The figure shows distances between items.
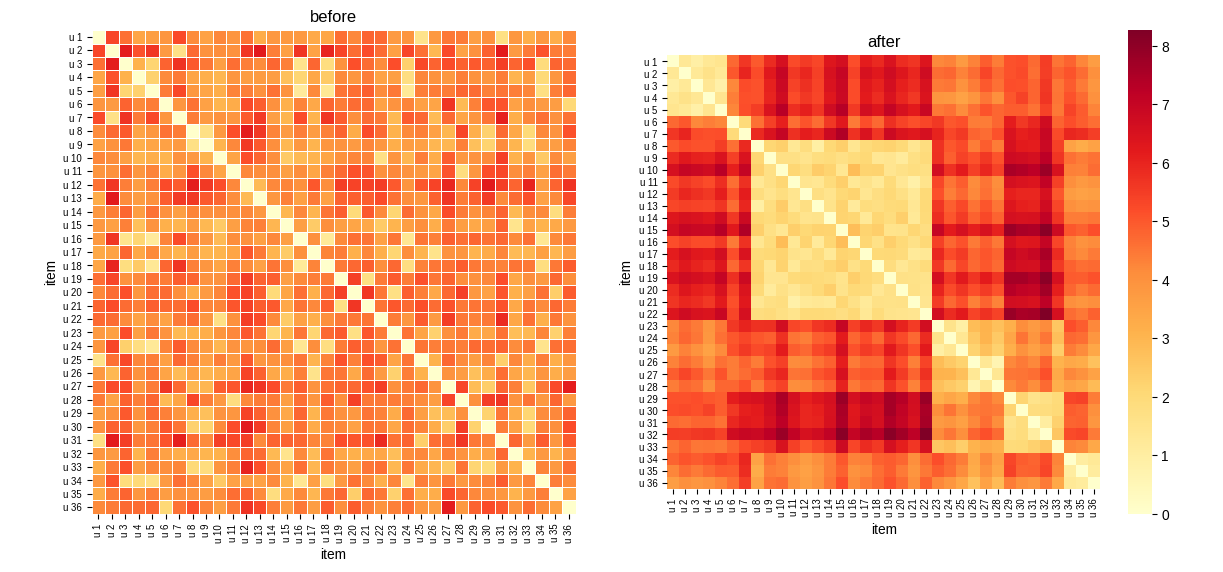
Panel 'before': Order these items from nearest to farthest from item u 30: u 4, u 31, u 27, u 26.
u 27, u 26, u 4, u 31
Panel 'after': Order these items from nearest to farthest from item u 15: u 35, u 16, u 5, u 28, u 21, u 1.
u 21, u 16, u 35, u 28, u 1, u 5
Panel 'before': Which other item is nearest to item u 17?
u 26
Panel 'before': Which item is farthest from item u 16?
u 2
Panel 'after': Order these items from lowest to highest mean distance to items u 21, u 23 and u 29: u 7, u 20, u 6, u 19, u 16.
u 16, u 20, u 19, u 6, u 7
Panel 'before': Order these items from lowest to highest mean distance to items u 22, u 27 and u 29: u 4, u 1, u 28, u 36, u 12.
u 4, u 1, u 28, u 36, u 12
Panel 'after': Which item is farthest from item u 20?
u 32
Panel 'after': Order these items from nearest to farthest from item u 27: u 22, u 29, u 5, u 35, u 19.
u 35, u 29, u 5, u 22, u 19
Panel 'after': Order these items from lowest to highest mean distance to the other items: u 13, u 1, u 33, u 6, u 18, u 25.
u 13, u 18, u 25, u 33, u 1, u 6
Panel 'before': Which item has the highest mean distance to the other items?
u 12
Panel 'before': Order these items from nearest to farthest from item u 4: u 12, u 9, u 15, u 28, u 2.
u 15, u 9, u 12, u 28, u 2
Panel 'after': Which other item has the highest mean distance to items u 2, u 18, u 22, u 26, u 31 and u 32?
u 7
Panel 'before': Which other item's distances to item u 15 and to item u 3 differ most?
u 32
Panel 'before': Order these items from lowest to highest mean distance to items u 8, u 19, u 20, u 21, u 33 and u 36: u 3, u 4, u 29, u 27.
u 29, u 4, u 27, u 3
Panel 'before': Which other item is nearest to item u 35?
u 14
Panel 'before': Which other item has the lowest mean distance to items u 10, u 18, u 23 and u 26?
u 17
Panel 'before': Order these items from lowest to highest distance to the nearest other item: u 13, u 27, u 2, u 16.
u 16, u 2, u 27, u 13
